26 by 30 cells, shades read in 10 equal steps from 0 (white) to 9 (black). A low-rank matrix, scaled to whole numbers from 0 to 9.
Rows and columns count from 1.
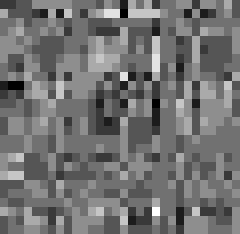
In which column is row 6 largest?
26
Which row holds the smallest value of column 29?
10
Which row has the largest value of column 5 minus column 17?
2
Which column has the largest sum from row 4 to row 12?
23
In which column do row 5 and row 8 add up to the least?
20
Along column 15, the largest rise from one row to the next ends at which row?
3
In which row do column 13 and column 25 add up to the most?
12
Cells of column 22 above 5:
3
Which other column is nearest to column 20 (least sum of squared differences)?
13
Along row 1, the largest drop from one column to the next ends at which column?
17
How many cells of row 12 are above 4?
19
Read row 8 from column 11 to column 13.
5 3 3
